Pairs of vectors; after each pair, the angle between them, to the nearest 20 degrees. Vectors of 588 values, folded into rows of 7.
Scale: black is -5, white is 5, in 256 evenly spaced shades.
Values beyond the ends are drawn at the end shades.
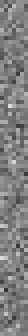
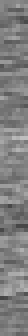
100 degrees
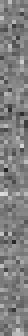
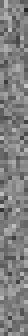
80 degrees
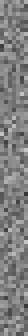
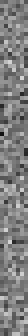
120 degrees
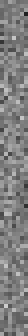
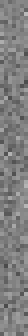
160 degrees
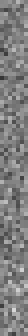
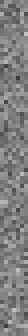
80 degrees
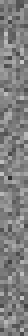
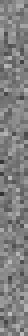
160 degrees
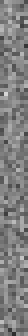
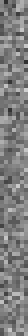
120 degrees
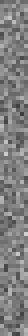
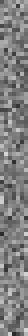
40 degrees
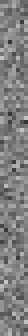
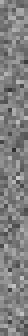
80 degrees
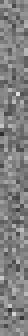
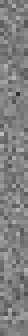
140 degrees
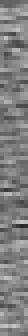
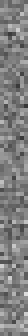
60 degrees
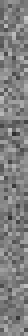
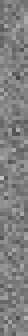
40 degrees
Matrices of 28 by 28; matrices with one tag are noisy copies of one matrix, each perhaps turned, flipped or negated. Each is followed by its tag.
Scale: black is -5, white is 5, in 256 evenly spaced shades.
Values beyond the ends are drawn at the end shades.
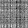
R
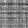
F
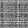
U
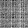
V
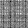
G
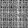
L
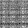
F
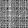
L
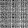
V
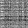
R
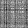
U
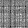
G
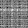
L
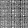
V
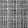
V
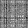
U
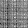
V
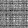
G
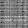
R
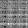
F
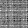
G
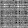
U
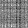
R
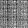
V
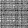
G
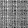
V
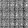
F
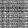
R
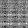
F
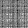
G
